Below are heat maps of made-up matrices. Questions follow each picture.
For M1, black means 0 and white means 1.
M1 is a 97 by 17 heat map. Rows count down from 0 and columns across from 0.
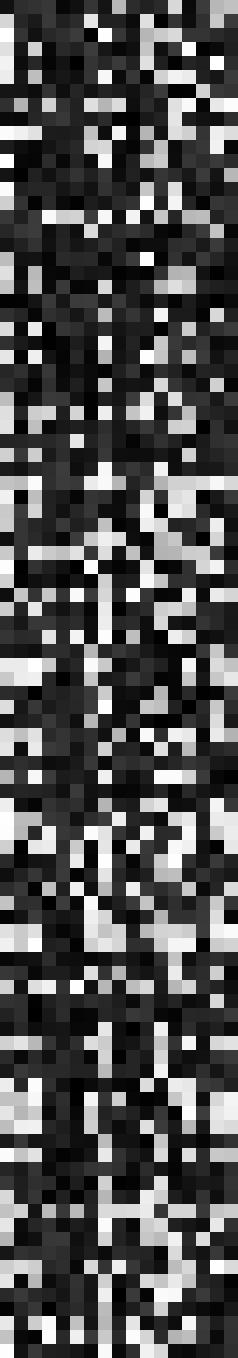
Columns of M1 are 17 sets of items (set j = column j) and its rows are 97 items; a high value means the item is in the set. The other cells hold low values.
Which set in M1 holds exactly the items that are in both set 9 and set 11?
4
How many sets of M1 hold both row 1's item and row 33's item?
0
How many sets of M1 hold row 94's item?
7
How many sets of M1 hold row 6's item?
1
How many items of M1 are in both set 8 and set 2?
8
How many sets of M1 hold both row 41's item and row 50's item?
4
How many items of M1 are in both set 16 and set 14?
1
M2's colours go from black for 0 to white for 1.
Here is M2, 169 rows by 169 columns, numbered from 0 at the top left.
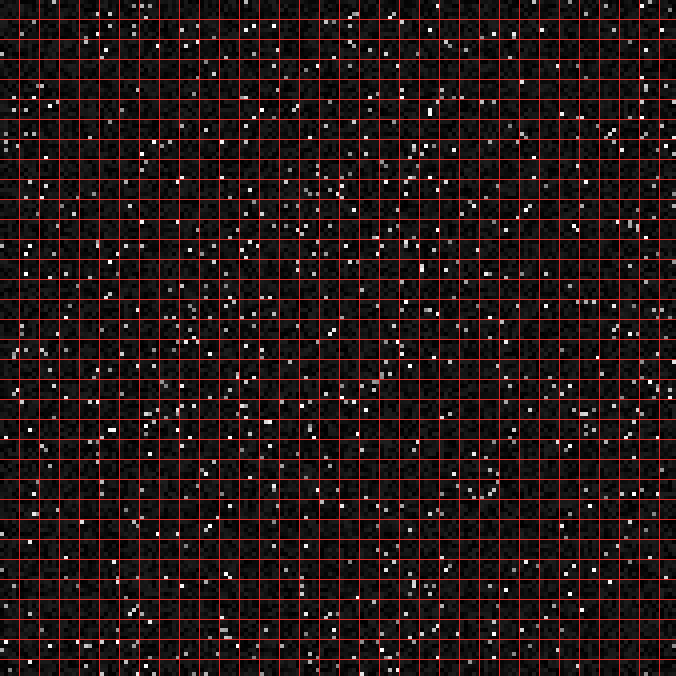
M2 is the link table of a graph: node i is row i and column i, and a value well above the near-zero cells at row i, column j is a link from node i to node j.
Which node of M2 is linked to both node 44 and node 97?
node 164
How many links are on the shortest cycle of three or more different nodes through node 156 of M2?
8
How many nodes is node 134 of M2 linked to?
2
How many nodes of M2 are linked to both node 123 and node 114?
1
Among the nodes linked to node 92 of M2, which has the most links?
node 24
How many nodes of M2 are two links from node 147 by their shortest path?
5
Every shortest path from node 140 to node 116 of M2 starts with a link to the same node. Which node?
node 157
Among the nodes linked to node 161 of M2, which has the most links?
node 168
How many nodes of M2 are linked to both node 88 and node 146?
1
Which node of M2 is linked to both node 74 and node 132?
node 51
